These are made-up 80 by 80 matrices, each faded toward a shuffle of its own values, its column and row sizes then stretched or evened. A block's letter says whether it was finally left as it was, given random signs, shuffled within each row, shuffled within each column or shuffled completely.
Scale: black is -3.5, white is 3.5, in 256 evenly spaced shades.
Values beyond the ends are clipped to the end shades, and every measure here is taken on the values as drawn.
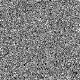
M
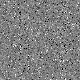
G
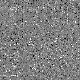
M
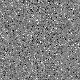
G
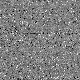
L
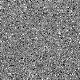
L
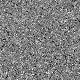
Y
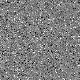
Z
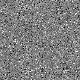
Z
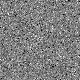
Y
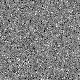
Y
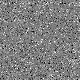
L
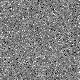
Y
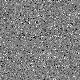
L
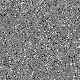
Y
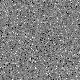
Y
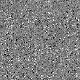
M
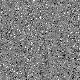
G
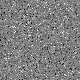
Y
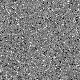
Y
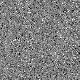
G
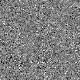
Z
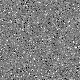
Y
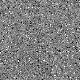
L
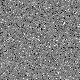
Y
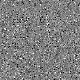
M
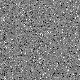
G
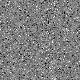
G
